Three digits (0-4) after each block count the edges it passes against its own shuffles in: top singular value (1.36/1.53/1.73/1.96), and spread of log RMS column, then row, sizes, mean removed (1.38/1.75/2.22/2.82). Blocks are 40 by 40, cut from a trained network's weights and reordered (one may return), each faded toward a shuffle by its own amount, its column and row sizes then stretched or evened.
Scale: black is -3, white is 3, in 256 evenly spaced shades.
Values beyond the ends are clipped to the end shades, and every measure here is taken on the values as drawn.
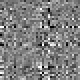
4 3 2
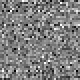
2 0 2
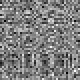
4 0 0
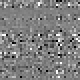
0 2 4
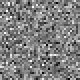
1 0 0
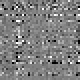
2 2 4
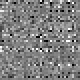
2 2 4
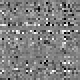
1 2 4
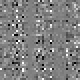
0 4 3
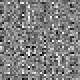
3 3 2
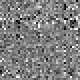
1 2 2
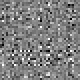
2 3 3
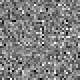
0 1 2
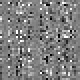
2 4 2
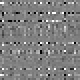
3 2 4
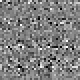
0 1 3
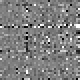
1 3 3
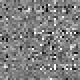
0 2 3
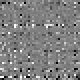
2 3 4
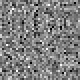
2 0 0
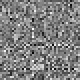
3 0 1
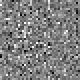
0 2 0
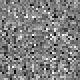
2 1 1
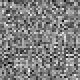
3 0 0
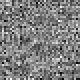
2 1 0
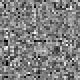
2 1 1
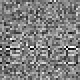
4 0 2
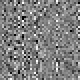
3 3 0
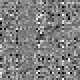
0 3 2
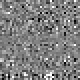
3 2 3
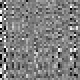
4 4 0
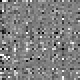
0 3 3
